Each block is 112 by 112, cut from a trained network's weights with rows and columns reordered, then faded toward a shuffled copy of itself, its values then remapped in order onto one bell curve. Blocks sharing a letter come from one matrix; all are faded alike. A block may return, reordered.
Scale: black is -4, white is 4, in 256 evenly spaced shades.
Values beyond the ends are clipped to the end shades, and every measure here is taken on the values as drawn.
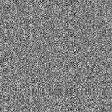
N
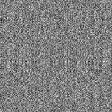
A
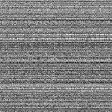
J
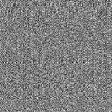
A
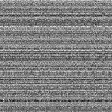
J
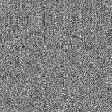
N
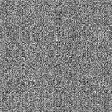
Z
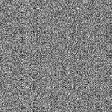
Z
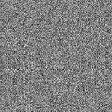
N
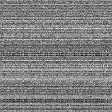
J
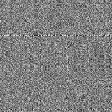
A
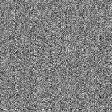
N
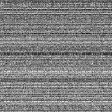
J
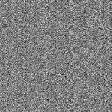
Z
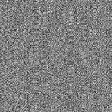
N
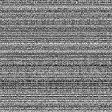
J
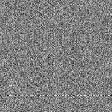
A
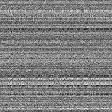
J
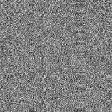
N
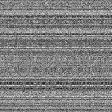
J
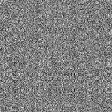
N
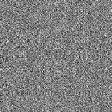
N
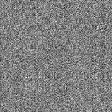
A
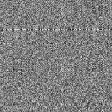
A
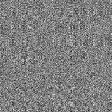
N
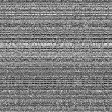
J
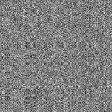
Z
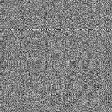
A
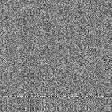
A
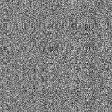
Z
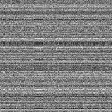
J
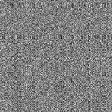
Z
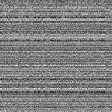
J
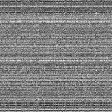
J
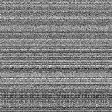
J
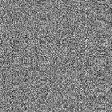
N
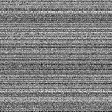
J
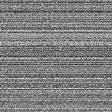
J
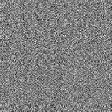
N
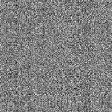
Z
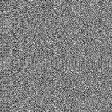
N
